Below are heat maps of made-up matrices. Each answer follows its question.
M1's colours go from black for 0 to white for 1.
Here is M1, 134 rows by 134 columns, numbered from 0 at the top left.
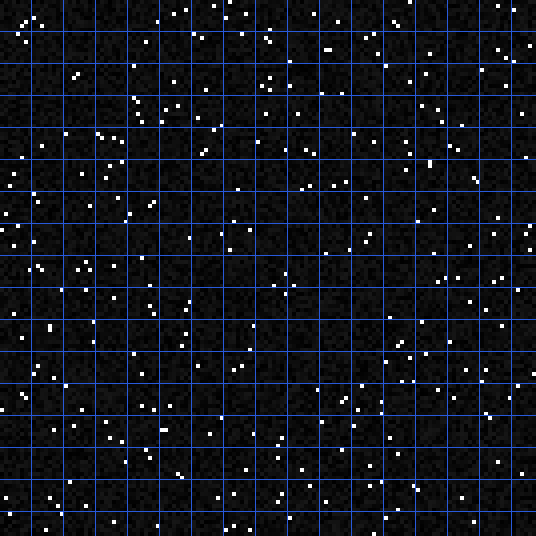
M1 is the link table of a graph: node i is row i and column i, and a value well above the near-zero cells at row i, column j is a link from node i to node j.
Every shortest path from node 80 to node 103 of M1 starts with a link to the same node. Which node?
node 23
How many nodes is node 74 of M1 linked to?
1
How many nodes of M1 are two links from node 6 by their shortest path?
8
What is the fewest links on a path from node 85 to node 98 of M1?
6
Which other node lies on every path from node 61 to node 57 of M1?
node 3
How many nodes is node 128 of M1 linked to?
2
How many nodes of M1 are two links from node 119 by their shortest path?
1
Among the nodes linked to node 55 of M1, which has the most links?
node 58
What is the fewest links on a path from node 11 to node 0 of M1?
4
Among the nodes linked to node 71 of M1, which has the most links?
node 37
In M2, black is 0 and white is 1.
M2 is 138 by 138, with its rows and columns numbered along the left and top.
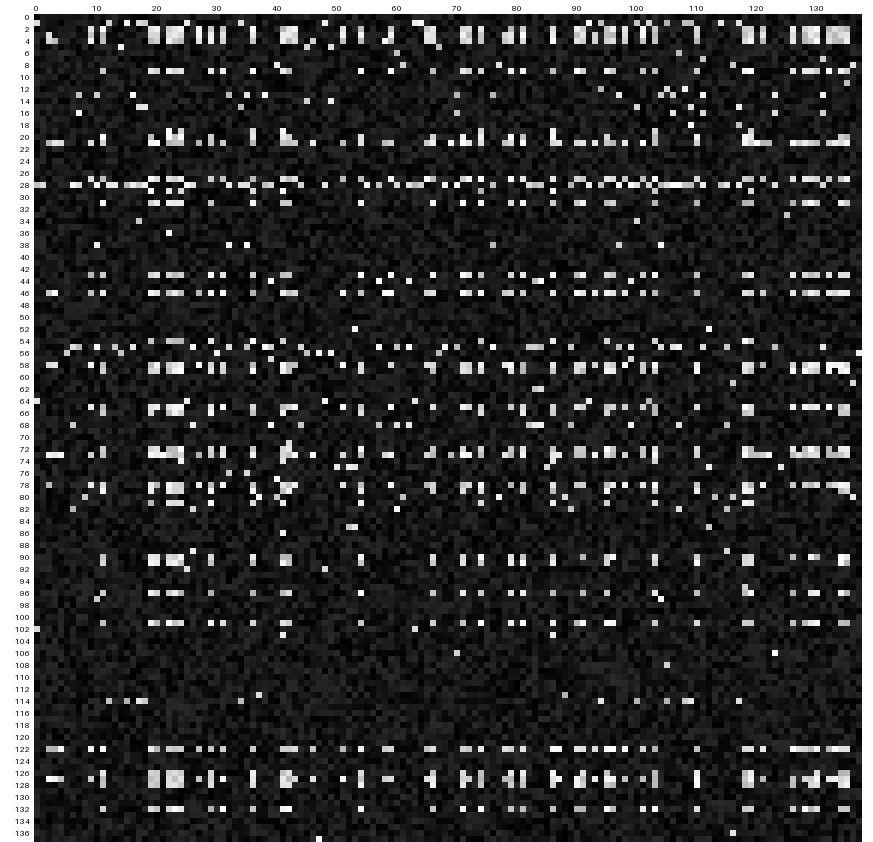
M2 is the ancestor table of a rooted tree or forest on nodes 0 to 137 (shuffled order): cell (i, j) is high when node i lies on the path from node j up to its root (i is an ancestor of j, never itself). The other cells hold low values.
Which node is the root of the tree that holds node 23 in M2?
73
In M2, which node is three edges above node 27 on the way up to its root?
3
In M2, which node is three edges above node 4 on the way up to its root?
21
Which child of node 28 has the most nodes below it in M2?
55
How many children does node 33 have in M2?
1
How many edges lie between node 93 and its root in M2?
8
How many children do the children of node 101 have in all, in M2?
1
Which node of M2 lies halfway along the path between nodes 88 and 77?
80
